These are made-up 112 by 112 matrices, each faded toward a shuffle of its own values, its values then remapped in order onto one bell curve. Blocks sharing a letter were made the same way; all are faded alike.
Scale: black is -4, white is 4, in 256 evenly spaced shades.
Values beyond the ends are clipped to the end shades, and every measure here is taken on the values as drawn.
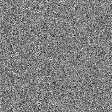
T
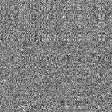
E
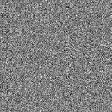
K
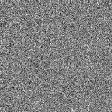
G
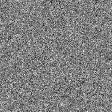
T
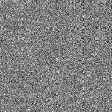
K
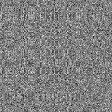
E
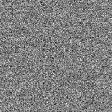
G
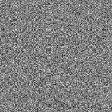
E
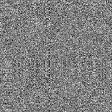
K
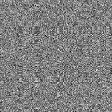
E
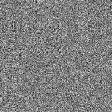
G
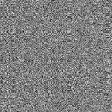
E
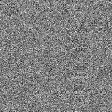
G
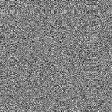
E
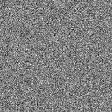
G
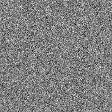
T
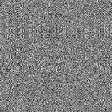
E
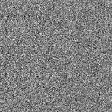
G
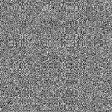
E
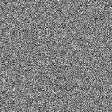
K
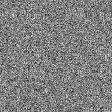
G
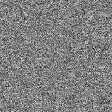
G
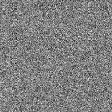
G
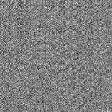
E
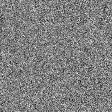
T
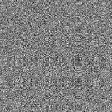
E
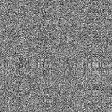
K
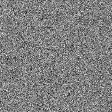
T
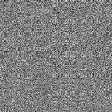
E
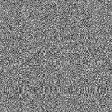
E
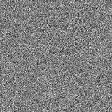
G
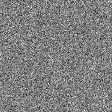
T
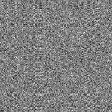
E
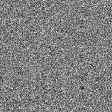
G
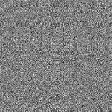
E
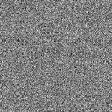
G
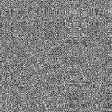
E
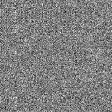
G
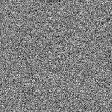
G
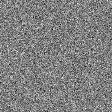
T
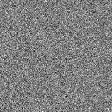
G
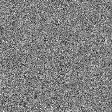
T
